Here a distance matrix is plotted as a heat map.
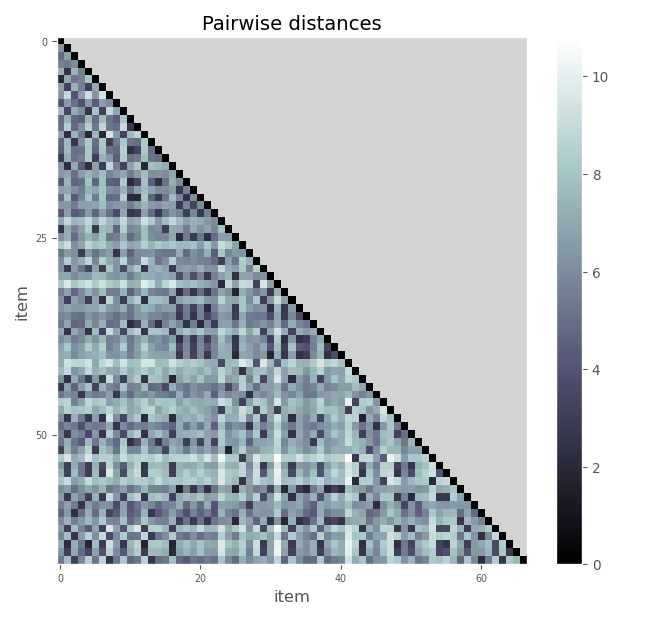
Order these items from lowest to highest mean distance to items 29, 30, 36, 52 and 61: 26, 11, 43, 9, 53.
11, 43, 9, 26, 53
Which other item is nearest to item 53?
56
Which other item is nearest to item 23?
31
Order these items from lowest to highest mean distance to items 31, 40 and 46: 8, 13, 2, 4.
2, 8, 13, 4
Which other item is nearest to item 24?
52
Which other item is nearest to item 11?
20
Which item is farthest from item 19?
53
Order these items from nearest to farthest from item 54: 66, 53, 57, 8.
8, 57, 66, 53
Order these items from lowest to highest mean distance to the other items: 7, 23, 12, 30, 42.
30, 12, 7, 42, 23
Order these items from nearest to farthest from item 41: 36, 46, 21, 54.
21, 36, 54, 46
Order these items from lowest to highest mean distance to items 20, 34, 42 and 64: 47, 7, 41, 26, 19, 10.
10, 19, 26, 7, 47, 41
